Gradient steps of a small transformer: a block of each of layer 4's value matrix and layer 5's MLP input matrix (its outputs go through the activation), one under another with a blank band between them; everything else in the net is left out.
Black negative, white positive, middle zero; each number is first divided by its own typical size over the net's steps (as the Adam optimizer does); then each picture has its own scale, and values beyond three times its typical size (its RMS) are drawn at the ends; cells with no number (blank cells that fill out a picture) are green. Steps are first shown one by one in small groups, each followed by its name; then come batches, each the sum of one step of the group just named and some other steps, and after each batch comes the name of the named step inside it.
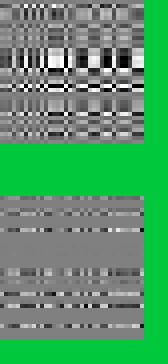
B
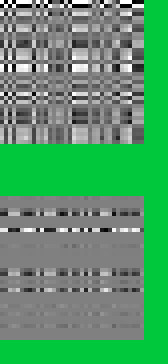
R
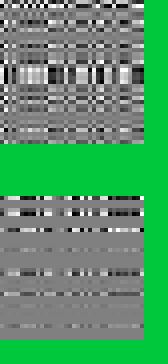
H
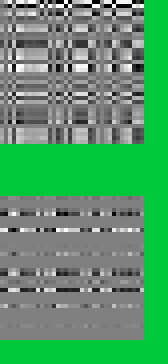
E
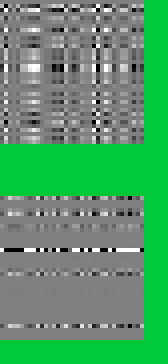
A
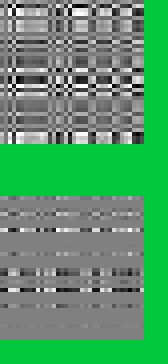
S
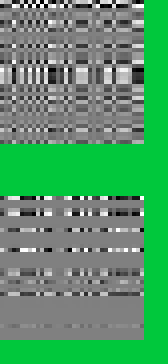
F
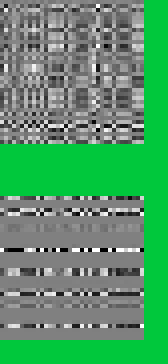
A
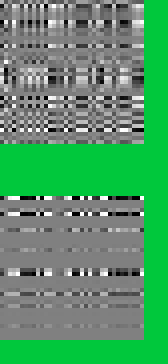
H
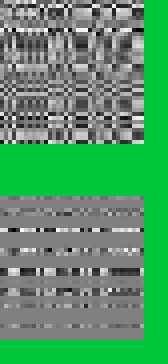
E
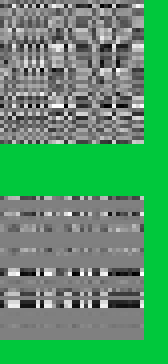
F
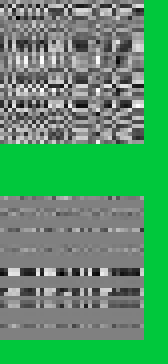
B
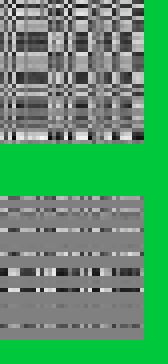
S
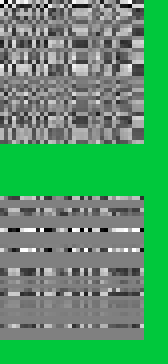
R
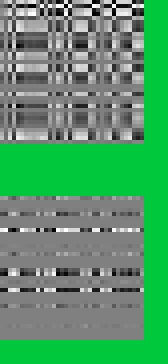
E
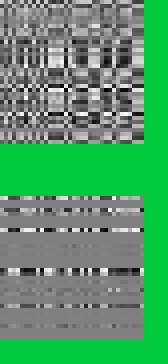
B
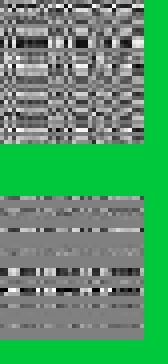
E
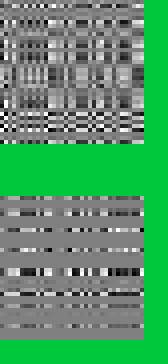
F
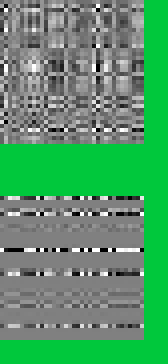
A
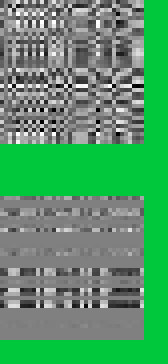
S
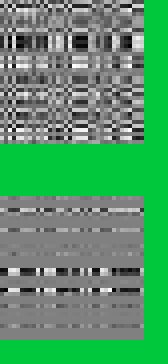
R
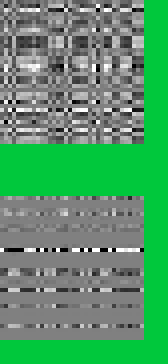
A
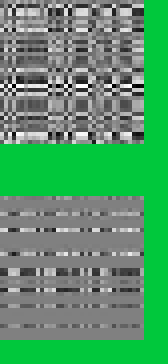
S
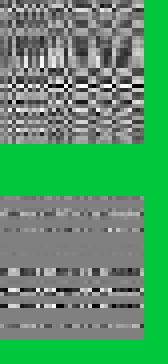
B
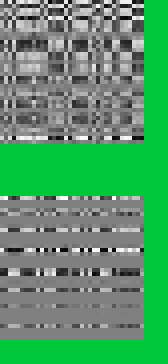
A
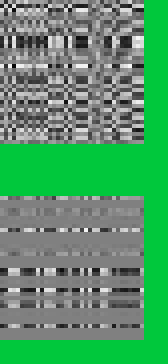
R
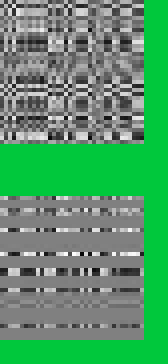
S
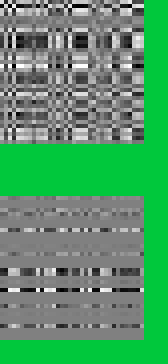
R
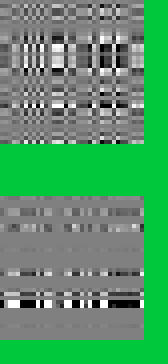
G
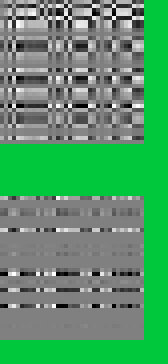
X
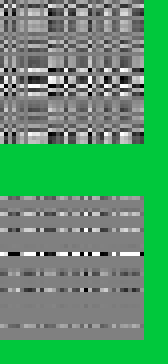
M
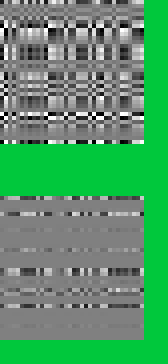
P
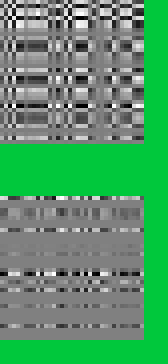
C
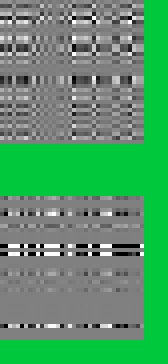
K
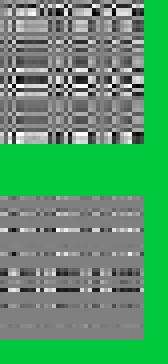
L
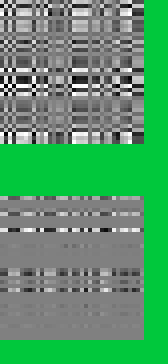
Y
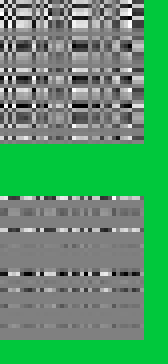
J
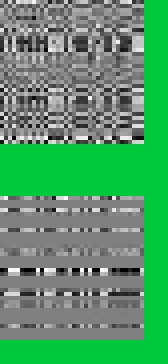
P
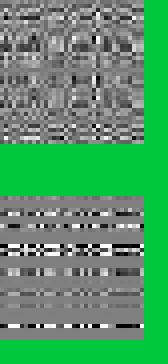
K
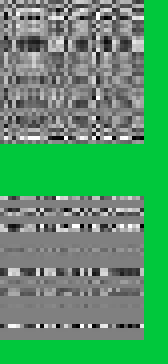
C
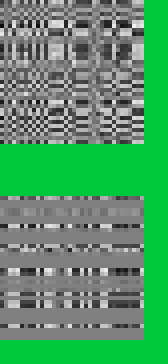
P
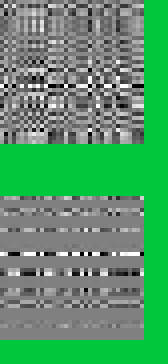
M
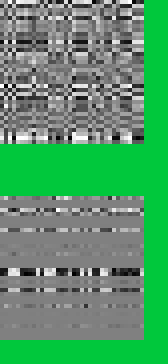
Y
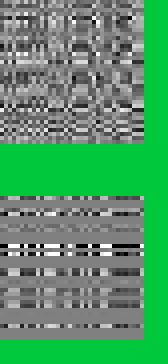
K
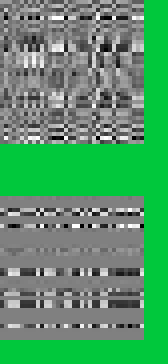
G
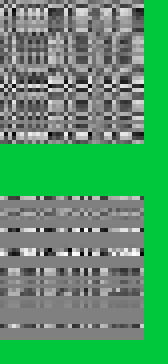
M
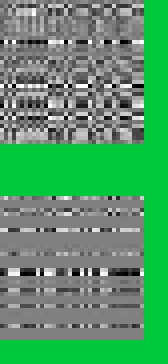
L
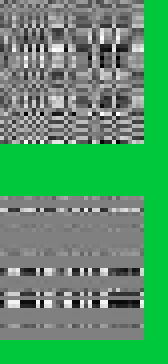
G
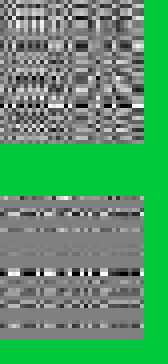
C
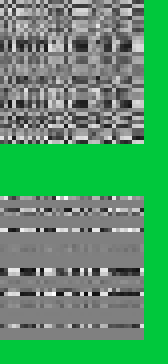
J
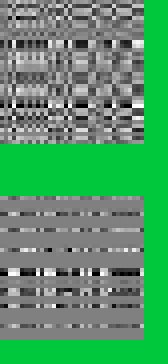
X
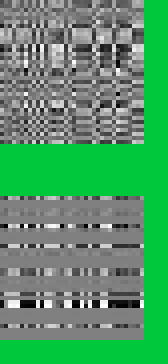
G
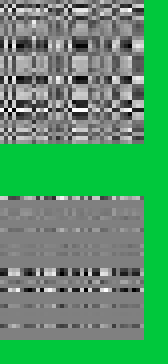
C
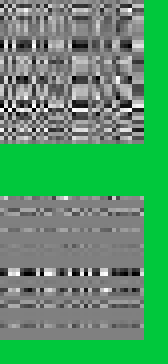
J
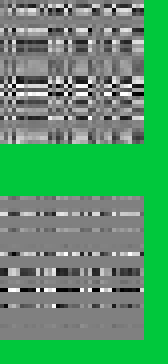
L
